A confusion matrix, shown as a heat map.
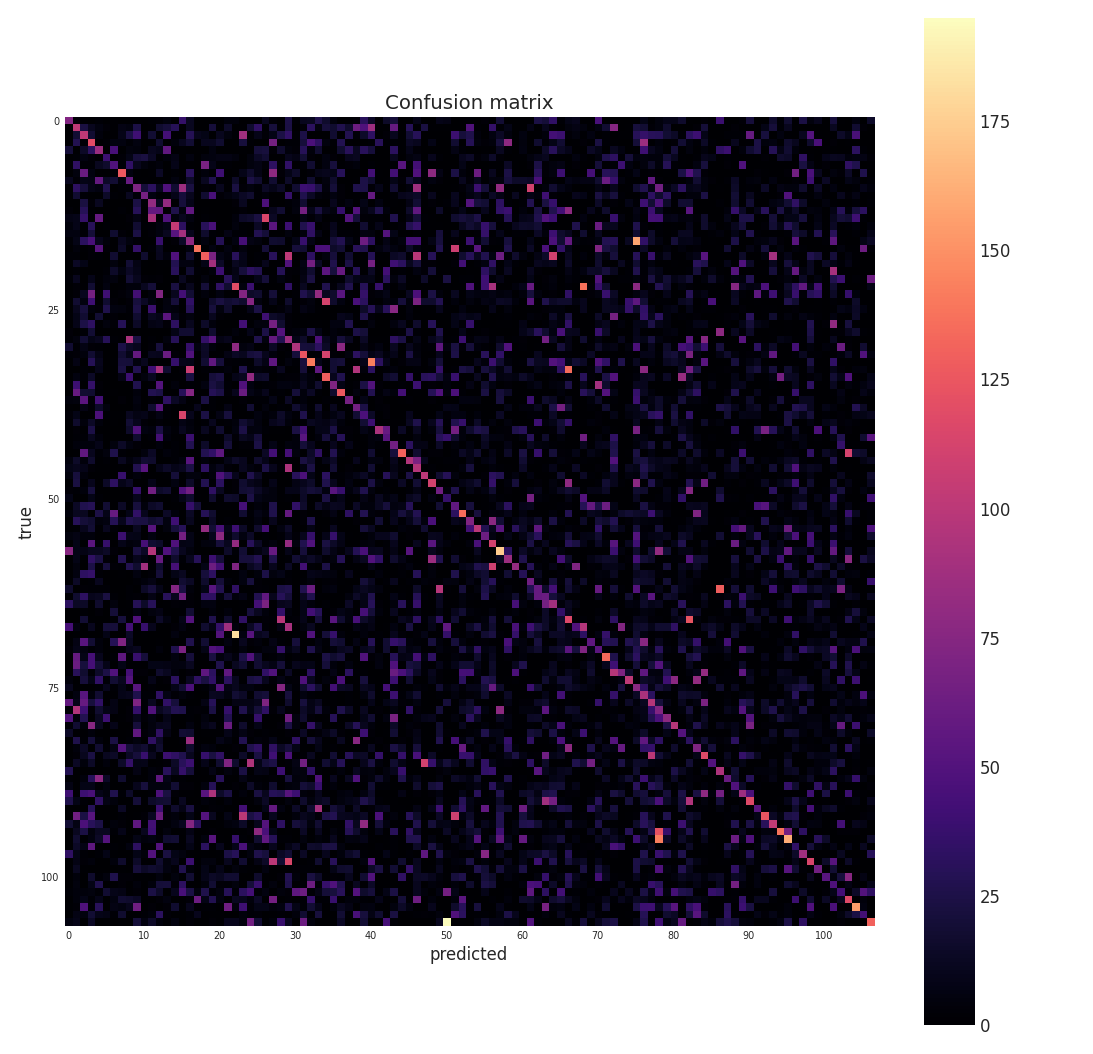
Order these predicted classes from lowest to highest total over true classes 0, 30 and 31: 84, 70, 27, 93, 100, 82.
100, 27, 84, 70, 93, 82
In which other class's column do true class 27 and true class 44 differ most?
103
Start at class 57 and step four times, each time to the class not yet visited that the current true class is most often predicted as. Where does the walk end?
72
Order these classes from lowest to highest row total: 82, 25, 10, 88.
25, 88, 10, 82
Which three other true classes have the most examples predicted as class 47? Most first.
85, 97, 34
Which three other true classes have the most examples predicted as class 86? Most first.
62, 28, 89
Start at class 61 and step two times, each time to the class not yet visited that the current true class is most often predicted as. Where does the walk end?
50
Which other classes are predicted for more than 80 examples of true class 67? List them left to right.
21, 29, 68
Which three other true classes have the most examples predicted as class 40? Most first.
32, 1, 19
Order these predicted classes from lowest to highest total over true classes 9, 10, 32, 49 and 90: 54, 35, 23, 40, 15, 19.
23, 54, 35, 19, 15, 40
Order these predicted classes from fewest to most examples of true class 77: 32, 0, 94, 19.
32, 94, 19, 0
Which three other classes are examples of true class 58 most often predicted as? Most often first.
48, 103, 12
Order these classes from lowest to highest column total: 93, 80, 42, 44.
42, 80, 44, 93
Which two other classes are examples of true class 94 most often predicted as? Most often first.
78, 25
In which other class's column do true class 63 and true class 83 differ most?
66
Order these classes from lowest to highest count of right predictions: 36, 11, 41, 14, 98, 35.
35, 11, 41, 14, 98, 36
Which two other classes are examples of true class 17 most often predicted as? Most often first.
51, 70
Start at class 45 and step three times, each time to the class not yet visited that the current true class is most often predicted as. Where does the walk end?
8
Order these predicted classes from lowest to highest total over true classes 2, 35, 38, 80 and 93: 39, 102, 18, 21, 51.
18, 51, 21, 102, 39
